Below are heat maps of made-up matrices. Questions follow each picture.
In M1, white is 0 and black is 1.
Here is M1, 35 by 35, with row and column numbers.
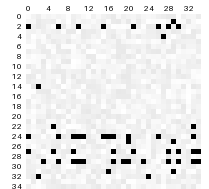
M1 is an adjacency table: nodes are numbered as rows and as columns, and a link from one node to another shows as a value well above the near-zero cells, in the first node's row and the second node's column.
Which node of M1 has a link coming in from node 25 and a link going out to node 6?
node 29
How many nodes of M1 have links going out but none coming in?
7
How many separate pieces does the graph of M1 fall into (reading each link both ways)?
6
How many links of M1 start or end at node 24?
12
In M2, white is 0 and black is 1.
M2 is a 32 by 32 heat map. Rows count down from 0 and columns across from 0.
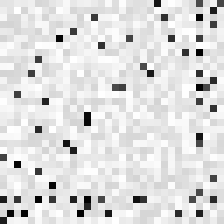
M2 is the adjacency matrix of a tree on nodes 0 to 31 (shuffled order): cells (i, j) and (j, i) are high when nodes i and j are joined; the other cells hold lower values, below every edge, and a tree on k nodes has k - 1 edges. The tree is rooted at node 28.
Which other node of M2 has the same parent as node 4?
21
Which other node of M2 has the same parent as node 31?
22
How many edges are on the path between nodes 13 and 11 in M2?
4
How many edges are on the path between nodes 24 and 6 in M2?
4
